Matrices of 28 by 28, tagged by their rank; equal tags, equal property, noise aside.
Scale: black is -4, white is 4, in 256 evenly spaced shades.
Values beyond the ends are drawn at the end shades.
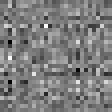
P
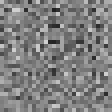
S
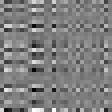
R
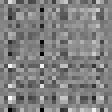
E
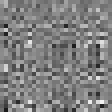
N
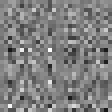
N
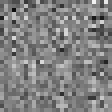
S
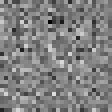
S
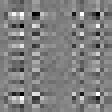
R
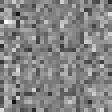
S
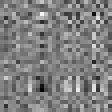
N
